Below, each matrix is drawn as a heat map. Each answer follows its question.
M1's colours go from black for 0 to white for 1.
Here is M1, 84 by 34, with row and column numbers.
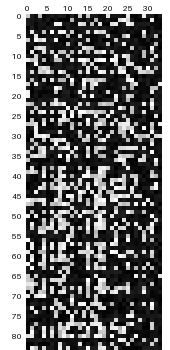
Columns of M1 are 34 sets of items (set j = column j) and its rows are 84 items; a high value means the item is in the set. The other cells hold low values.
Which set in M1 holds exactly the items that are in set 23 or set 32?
24
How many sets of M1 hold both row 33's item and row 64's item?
2
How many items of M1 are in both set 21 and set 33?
1
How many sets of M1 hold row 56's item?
7
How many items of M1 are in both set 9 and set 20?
4
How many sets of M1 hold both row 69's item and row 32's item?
0
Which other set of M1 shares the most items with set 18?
8
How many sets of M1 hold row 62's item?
8
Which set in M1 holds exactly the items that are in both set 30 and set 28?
5
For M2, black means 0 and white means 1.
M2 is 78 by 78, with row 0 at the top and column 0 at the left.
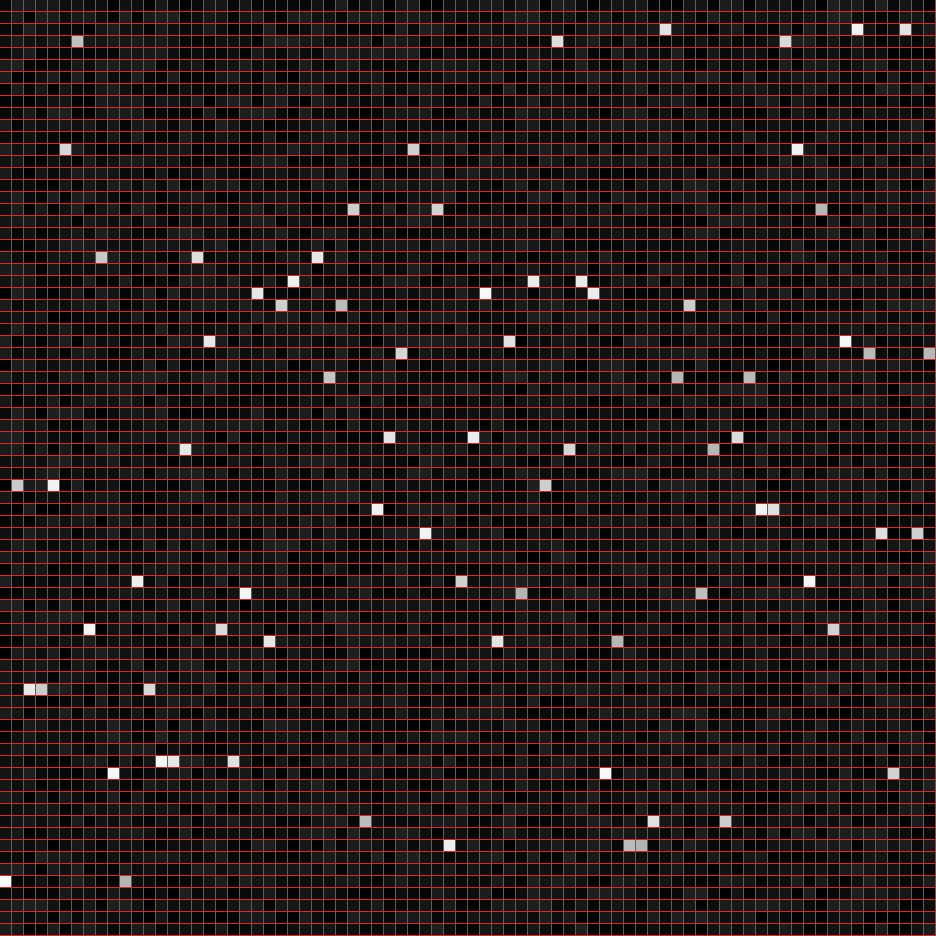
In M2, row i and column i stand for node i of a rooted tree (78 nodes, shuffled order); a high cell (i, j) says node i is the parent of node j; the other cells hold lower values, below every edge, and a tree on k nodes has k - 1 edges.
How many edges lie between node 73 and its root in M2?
3
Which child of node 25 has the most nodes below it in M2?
28
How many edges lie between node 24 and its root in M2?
2
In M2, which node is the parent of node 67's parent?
23
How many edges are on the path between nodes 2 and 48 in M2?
4
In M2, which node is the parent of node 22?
53
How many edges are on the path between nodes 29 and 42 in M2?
3
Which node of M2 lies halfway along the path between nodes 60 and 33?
17
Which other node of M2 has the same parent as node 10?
0
